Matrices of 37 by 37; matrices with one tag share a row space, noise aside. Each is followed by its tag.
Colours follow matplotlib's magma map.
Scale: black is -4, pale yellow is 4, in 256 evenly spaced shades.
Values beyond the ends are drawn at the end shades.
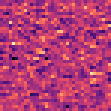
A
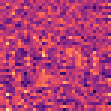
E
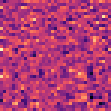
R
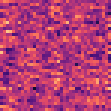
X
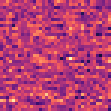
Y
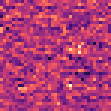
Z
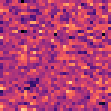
R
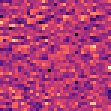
A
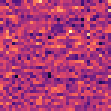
Y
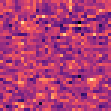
Z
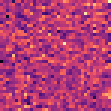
E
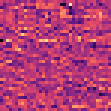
Z
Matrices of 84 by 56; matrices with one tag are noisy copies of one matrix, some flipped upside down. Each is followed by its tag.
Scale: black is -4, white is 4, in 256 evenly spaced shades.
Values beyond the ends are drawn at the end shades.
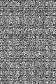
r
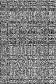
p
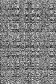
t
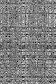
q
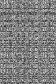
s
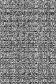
s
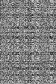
t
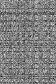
s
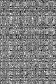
r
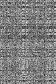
q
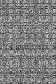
r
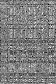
p
